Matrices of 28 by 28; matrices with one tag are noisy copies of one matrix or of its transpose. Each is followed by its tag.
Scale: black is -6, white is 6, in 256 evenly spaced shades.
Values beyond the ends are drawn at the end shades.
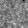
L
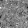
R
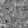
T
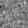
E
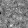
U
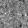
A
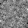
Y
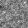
E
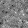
L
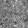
A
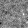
L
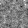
T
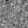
E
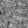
U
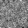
Y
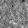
L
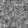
T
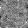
R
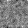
R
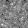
E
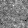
A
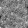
R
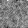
R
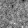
L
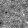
L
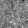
L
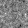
A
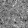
A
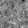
L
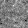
A
